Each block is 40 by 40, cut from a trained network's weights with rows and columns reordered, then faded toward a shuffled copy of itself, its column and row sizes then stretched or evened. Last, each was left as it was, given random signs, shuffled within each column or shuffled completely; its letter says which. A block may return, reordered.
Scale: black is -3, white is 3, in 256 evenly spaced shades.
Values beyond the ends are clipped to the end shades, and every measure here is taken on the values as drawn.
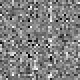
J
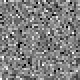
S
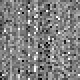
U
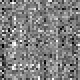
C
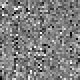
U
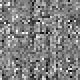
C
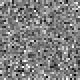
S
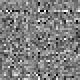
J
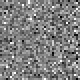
U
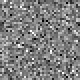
S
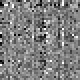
C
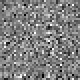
C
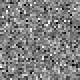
S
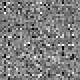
J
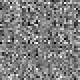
J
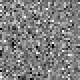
U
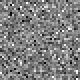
S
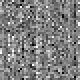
U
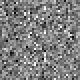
U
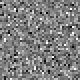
S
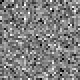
S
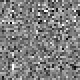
J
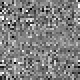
J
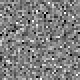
S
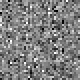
U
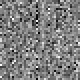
U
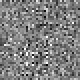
J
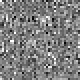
C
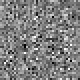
C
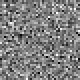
S
